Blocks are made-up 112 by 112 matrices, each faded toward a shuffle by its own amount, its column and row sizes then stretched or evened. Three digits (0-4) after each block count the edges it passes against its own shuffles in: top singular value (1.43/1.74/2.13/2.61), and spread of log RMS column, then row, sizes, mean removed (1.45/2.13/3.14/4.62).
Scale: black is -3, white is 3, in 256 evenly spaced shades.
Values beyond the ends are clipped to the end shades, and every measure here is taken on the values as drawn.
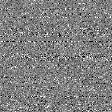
2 1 3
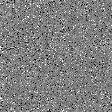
0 1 0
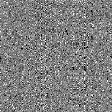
3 2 0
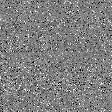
0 0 2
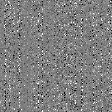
0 3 1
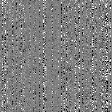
0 4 0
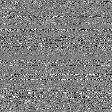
0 0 4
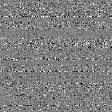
2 0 3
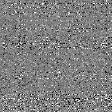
1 2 3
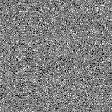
3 0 1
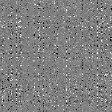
1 3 2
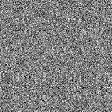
3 0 1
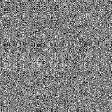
3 2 0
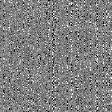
3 3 0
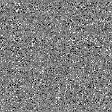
0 1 2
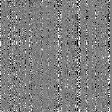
3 4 1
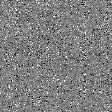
0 2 1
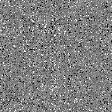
1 2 1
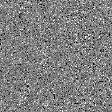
0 2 0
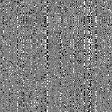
4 3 1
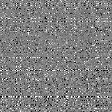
4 2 3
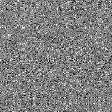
3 0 2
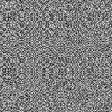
4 1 0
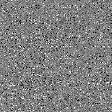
2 1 2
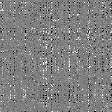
4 3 2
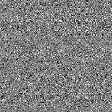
3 1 2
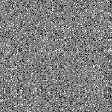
3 1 1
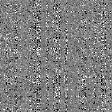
2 3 2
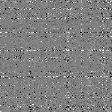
3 2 3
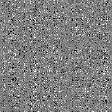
2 3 2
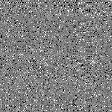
3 0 2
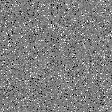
1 1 0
